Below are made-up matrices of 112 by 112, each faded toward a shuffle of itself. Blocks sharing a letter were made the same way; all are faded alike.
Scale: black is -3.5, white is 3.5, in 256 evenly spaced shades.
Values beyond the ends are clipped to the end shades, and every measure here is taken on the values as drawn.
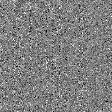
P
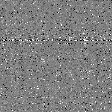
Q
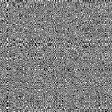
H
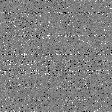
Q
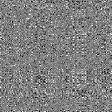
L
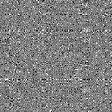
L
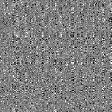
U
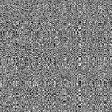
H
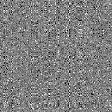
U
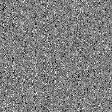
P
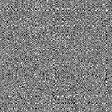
H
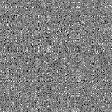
L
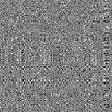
H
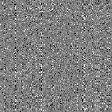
U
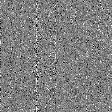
P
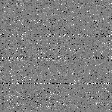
Q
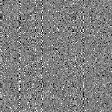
U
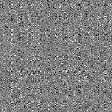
L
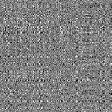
H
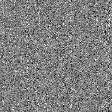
P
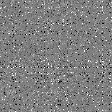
Q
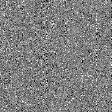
P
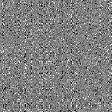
U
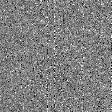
P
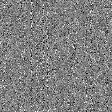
P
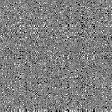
L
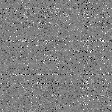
Q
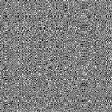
H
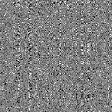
U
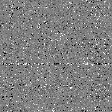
Q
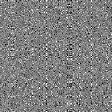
U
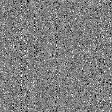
P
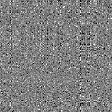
U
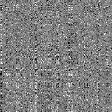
U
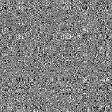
L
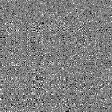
L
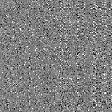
L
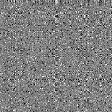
L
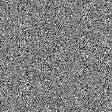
P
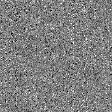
P
